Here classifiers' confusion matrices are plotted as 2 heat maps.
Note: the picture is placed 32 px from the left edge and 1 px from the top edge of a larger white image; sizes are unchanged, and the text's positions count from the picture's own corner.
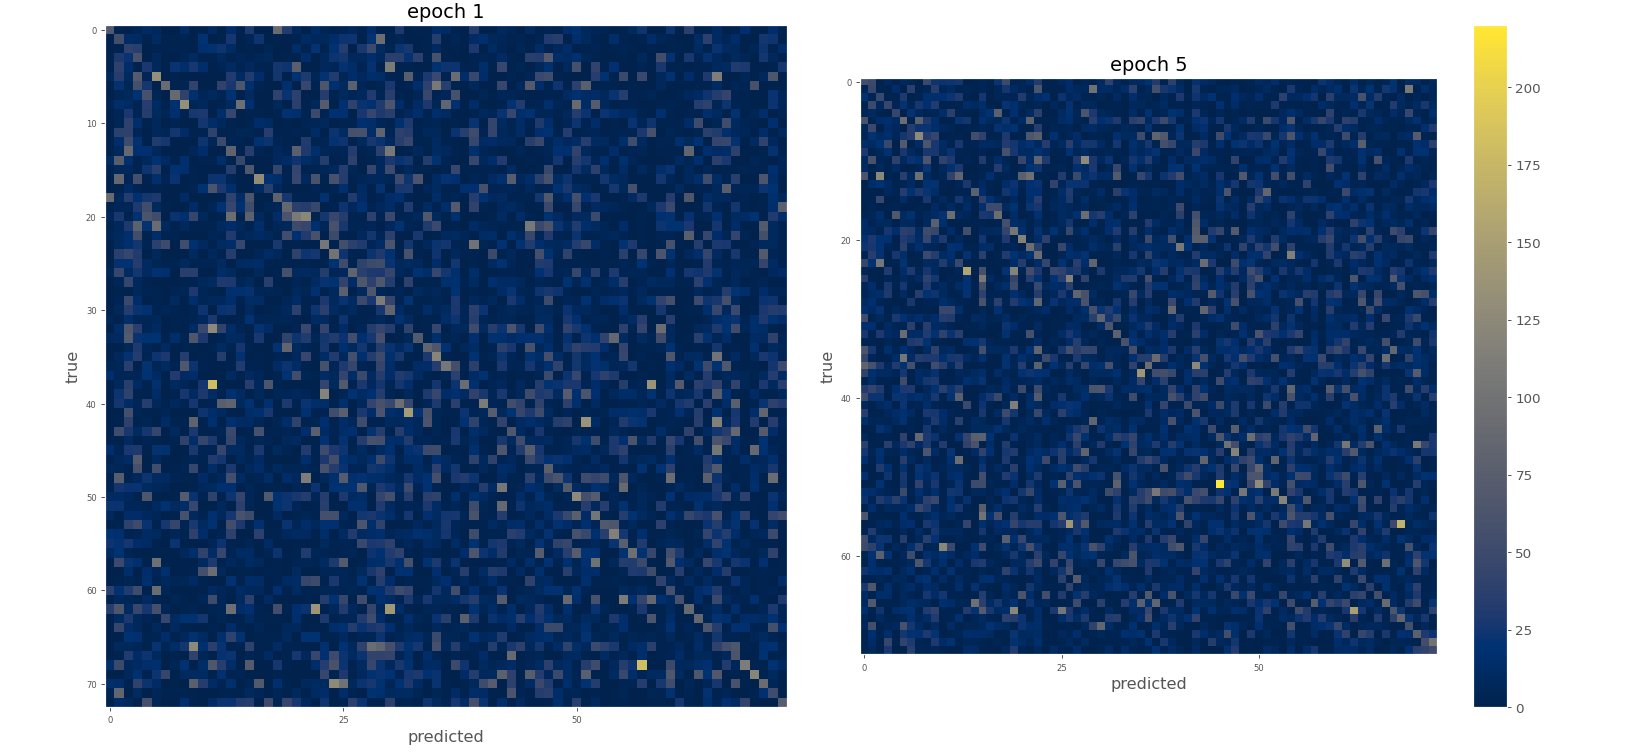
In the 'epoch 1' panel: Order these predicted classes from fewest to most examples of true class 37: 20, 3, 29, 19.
3, 19, 29, 20
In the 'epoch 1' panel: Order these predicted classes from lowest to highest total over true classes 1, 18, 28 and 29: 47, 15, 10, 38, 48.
38, 10, 48, 15, 47
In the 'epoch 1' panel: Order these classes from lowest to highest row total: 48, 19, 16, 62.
19, 62, 16, 48
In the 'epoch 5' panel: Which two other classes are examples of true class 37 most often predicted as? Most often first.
35, 70
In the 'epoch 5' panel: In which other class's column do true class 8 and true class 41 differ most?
19
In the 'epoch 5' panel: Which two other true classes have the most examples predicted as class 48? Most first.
52, 12
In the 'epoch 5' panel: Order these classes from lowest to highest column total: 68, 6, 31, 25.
31, 68, 6, 25
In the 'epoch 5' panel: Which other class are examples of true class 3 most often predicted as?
1
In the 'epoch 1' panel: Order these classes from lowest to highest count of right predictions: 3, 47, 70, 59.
59, 3, 47, 70
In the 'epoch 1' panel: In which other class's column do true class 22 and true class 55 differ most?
62
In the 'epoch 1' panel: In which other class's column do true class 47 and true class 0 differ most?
18
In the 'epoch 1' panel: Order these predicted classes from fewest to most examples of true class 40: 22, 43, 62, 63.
63, 22, 62, 43
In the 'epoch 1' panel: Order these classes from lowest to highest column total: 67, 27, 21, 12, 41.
41, 12, 21, 67, 27
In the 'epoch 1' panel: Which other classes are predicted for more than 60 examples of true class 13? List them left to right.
2, 20, 30, 62
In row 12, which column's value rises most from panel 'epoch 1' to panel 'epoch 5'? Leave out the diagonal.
7
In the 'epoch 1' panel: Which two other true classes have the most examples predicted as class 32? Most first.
41, 5
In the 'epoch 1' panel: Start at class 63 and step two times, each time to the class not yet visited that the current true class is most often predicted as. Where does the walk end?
11
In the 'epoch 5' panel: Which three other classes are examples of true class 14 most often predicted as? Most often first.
51, 46, 61
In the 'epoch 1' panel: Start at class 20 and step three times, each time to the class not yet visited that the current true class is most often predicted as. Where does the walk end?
65
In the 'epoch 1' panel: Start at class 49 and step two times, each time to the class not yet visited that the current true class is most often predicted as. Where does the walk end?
51
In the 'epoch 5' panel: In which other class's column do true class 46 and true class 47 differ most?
70
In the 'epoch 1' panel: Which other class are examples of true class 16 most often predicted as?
1
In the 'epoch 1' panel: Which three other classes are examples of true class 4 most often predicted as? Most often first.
30, 20, 50
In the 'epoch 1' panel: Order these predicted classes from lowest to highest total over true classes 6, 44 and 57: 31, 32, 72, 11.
72, 31, 11, 32
